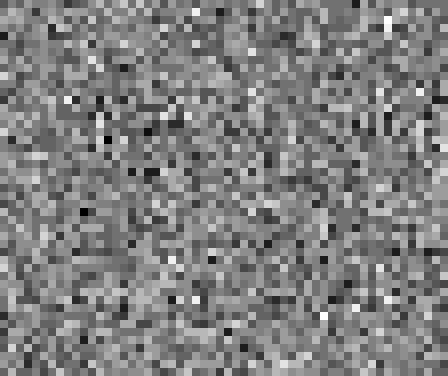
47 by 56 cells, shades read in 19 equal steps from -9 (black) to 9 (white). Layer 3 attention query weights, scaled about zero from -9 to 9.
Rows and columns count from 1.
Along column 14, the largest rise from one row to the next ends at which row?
19
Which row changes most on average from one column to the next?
13
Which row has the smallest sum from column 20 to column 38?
17
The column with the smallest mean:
34
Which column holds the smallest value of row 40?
1
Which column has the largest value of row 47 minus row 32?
54
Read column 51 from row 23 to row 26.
1 0 3 0
